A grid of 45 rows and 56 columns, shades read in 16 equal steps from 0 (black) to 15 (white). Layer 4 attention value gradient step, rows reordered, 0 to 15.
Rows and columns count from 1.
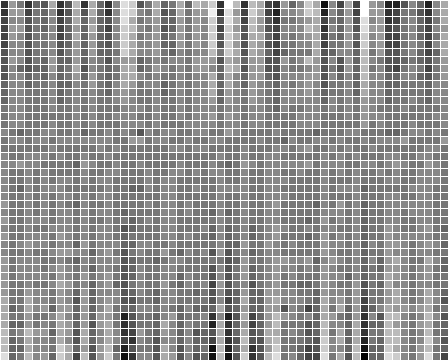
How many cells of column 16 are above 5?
31
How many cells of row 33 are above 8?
9
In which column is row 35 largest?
49
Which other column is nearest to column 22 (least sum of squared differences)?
13
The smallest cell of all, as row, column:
45, 46
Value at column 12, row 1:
10
